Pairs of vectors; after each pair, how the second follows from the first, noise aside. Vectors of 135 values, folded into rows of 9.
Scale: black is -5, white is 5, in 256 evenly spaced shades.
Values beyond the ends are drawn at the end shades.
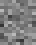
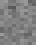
wrapped around, shrunk.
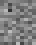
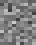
copied.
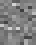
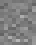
wrapped around, shrunk.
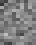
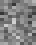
wrapped around.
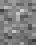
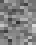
wrapped around.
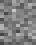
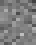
reversed, partly zeroed.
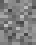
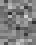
shuffled.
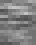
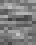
copied.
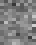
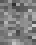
copied.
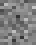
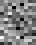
reversed, scaled up.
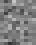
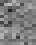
shuffled.
